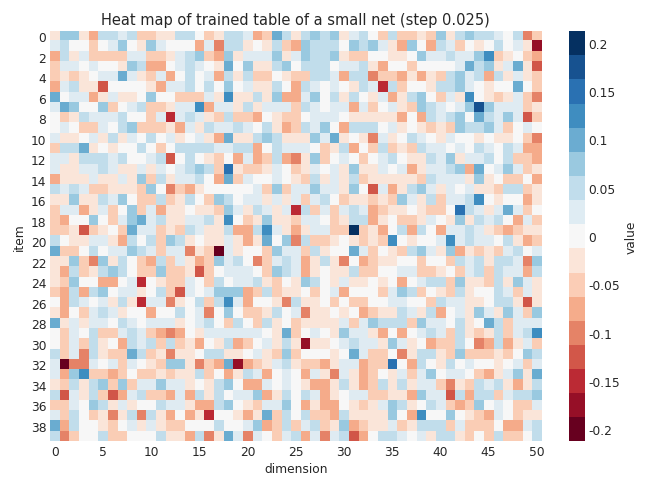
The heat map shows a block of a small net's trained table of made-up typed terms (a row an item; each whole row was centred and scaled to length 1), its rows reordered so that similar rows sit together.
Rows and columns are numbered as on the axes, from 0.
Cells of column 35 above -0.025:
23
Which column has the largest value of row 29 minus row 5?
50
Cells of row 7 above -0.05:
42
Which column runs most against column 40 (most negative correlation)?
31
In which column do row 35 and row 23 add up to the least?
1
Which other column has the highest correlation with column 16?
32
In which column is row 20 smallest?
25
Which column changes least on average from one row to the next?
28
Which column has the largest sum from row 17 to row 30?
18
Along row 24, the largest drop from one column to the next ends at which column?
9
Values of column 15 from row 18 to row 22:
0.025 0.025 0 -0.025 -0.075
